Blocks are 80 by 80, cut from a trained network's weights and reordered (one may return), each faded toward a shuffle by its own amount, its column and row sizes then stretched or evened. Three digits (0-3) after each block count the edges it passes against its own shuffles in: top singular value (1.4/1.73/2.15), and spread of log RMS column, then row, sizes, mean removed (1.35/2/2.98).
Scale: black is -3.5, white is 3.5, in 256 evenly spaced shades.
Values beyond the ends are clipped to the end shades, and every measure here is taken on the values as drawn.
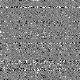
1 2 3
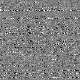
0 0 3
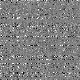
0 1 3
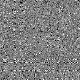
2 1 1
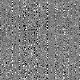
0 3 1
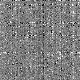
2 1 2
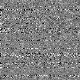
0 1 3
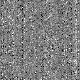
1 2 0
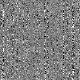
0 3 1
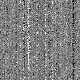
2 2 0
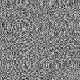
3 1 0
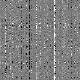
3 3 1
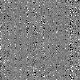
0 3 1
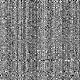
3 0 2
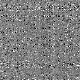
0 1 2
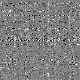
1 1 3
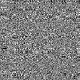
2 1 2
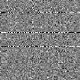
3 0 2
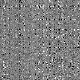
1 2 2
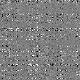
0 2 3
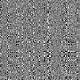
3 3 2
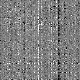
3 2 2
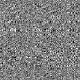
2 2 2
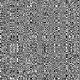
3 3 2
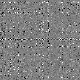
1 2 2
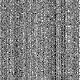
3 2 0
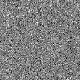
1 1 0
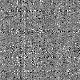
1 1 2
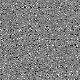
0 1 2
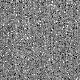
0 1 0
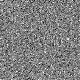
0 0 0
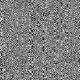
2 3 0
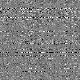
1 1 3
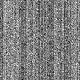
3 0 0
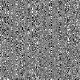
1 3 0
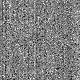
1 0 0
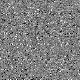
0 0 1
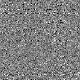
1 1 2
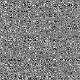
1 2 3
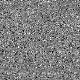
0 0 2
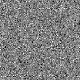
1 1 1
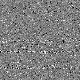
0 0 2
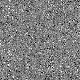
0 1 0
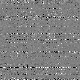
2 1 3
